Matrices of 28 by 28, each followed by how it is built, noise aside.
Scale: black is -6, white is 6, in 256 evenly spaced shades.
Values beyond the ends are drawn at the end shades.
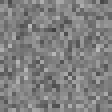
noise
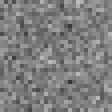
repeating rows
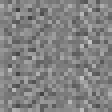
repeating rows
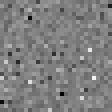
sparse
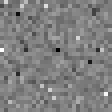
sparse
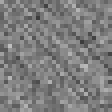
Toeplitz
